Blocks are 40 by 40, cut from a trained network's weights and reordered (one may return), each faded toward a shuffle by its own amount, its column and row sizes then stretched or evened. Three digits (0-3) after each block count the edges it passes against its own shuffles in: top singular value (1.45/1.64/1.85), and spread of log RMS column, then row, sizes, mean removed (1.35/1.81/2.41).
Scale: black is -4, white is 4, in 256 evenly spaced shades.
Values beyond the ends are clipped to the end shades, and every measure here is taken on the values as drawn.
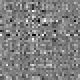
2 1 3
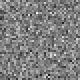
0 1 0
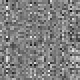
2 3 0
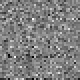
0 0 2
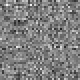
2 0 2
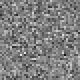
0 0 0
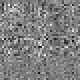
2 2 3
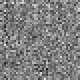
1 1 0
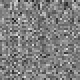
2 1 2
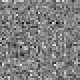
1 1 2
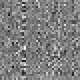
3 3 0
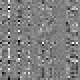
3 3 1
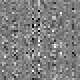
1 3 0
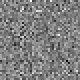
2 1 1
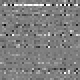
3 0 3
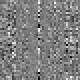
2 3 0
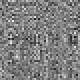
3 2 1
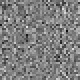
2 1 0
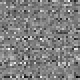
2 0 3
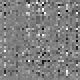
1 3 2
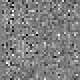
0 3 1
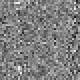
0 2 0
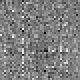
2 2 0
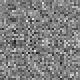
2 1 1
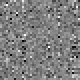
1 2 0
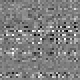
3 1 3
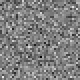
1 0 0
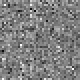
0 1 1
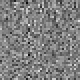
1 1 0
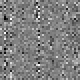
1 3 0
